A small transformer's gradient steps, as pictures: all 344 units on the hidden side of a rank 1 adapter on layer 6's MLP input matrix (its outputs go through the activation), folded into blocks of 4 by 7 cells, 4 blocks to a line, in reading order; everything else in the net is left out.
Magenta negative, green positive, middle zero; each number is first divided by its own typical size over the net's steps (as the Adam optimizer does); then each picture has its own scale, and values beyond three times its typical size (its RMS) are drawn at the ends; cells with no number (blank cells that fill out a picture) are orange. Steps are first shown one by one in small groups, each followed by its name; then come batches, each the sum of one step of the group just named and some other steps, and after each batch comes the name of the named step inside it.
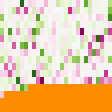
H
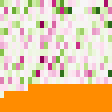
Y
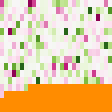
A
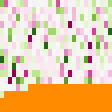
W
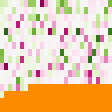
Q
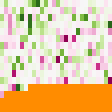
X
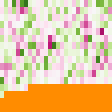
Q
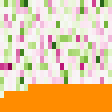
Y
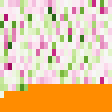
H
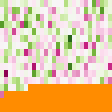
H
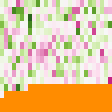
X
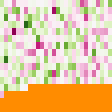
Q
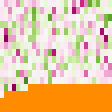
H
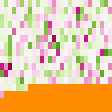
Y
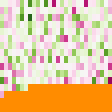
X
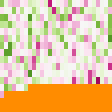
Q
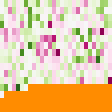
X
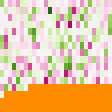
W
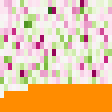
A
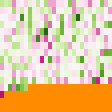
X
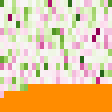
Y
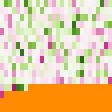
X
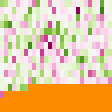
A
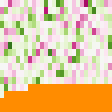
A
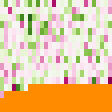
X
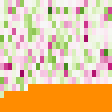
Q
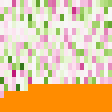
X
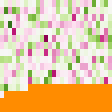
Q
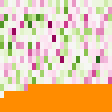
Q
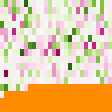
Y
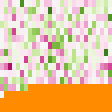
H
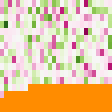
A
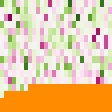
Y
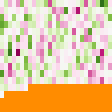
A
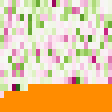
X
